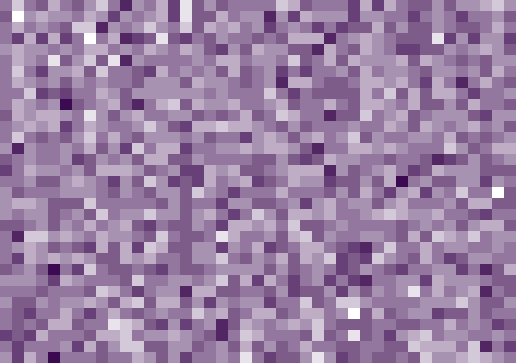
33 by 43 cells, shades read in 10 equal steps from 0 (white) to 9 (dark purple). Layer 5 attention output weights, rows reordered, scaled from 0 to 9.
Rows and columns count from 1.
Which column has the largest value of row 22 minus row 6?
2
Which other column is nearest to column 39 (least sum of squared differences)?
1
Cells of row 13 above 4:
23
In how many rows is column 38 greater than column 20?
12
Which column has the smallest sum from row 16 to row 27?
3
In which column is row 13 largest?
21
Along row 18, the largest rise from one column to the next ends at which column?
43
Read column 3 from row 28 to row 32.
6 7 5 7 5
